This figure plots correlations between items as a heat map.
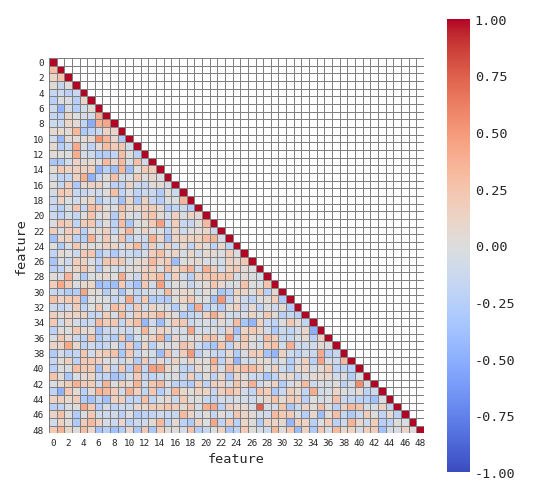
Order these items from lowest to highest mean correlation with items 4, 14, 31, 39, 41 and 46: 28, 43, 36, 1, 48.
43, 28, 36, 1, 48
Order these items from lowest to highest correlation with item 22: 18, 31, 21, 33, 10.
21, 18, 33, 10, 31
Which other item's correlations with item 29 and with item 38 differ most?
14
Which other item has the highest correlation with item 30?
4
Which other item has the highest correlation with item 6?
10
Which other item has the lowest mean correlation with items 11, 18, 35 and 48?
6
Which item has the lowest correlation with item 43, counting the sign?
1
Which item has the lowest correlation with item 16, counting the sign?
26
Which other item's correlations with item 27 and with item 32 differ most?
45
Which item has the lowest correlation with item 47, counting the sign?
31
